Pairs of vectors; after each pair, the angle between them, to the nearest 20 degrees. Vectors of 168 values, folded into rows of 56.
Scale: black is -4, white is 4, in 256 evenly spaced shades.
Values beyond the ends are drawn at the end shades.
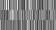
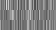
40 degrees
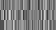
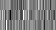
120 degrees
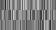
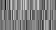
20 degrees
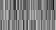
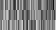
20 degrees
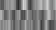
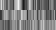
140 degrees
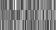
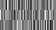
60 degrees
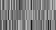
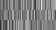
60 degrees
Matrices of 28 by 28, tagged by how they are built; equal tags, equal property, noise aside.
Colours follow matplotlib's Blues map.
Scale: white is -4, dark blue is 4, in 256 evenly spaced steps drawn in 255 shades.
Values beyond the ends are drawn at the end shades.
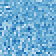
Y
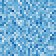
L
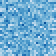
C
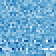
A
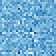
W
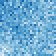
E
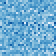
W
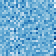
W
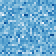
A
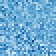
Y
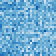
C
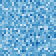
L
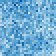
E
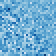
Y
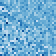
Y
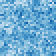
E
